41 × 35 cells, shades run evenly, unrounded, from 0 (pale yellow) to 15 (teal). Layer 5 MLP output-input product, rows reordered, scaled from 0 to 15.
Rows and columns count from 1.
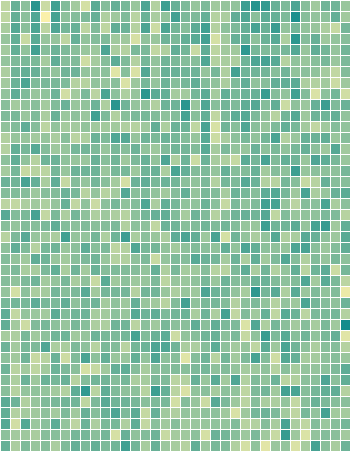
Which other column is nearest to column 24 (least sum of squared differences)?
20
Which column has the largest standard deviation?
30
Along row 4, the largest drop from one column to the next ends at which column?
22
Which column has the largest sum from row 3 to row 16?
21
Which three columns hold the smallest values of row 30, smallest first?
25, 3, 14
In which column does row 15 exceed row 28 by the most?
17
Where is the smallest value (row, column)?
2, 5
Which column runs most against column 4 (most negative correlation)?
16
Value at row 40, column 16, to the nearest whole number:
9
